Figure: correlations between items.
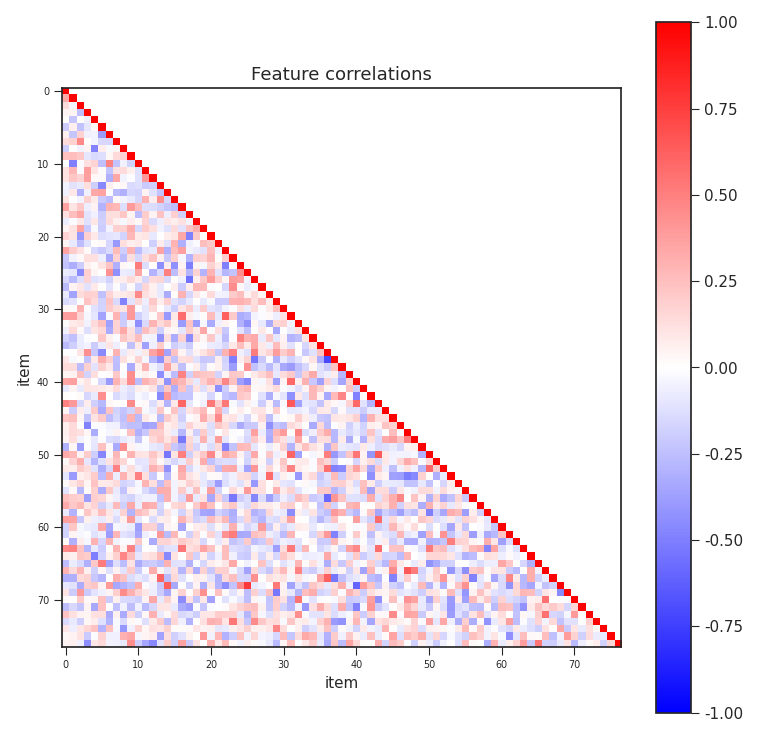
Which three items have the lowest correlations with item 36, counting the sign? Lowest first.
37, 56, 5
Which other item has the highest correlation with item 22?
31
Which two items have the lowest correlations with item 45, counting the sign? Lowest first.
67, 53
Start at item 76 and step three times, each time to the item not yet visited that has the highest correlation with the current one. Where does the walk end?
42
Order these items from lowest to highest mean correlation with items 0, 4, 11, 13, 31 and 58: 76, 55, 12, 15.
76, 55, 12, 15
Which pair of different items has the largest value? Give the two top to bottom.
25, 68
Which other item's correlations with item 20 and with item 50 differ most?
14
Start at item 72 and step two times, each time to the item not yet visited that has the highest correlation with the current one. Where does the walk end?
47
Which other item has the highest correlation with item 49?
8
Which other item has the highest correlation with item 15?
13
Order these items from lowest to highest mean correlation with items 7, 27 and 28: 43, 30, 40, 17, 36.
43, 17, 30, 40, 36
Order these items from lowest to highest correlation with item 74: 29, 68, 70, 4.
70, 4, 68, 29
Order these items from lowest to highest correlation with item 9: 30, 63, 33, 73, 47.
73, 33, 47, 30, 63
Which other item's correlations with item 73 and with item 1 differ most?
26
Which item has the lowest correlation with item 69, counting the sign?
29
